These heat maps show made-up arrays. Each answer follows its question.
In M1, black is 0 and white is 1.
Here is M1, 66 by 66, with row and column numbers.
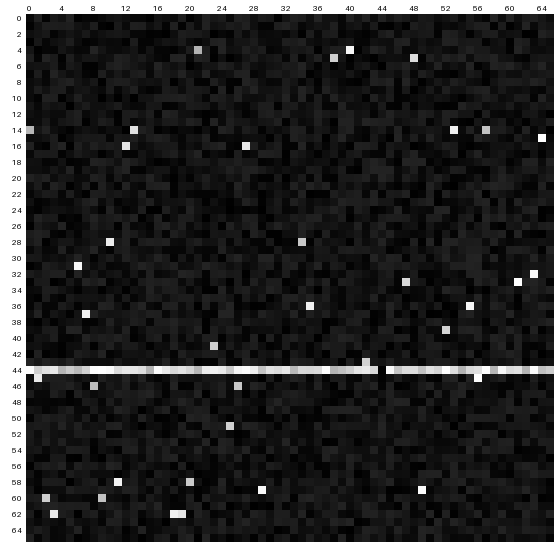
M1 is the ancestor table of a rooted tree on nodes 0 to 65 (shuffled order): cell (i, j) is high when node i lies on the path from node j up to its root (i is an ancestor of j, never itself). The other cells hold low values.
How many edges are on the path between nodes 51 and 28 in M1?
2
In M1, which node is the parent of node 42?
43
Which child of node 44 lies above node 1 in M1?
45
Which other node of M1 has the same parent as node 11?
20
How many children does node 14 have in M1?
4
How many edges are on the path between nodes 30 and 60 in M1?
2
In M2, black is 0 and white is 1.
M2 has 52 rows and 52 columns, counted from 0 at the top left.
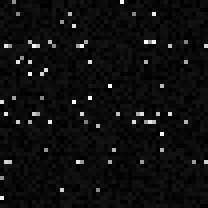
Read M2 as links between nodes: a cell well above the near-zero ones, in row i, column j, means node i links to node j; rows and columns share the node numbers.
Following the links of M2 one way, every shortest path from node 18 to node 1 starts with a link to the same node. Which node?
node 10
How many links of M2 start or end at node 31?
1
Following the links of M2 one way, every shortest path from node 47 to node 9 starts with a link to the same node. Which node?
node 24
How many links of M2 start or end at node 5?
2
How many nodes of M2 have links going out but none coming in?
7
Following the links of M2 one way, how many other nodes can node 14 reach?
7
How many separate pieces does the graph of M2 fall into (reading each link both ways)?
9
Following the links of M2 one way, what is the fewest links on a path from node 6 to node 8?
5
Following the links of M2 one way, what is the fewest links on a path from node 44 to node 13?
5
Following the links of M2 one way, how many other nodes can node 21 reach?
9
